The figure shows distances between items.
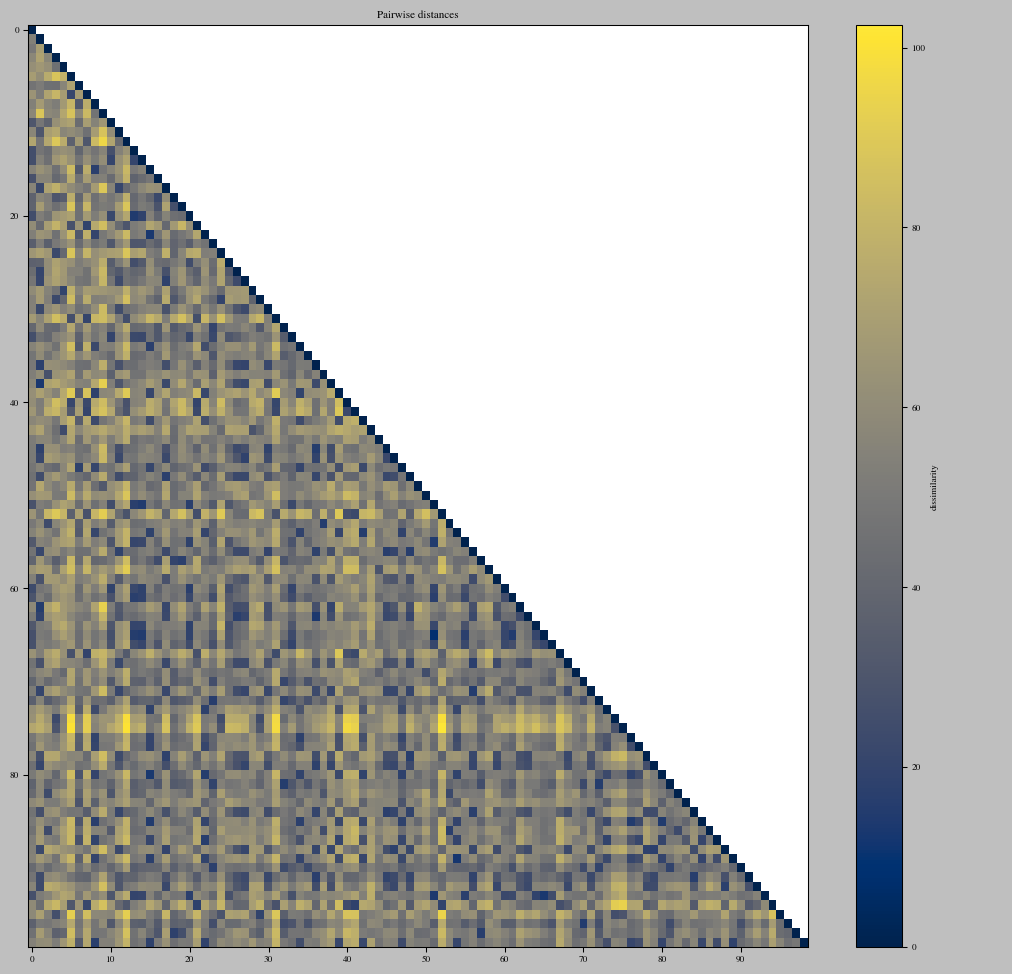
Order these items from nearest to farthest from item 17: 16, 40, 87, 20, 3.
40, 20, 16, 87, 3
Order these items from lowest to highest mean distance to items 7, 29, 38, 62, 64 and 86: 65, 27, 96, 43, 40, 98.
27, 65, 96, 40, 98, 43
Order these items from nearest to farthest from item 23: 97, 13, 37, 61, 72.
72, 61, 13, 37, 97
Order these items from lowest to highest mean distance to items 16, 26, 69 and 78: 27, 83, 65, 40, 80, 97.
27, 65, 97, 80, 40, 83
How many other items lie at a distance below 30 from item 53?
4
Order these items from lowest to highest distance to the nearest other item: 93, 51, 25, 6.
51, 93, 6, 25
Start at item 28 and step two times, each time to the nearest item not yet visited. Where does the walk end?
43
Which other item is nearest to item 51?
65
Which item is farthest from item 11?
9
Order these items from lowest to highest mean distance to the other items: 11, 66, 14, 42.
66, 14, 42, 11
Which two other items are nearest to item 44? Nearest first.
58, 69
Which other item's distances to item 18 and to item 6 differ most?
97
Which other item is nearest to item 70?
96
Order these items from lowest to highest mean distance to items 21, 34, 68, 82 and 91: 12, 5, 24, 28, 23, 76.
23, 76, 12, 5, 28, 24
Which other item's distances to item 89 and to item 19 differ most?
54
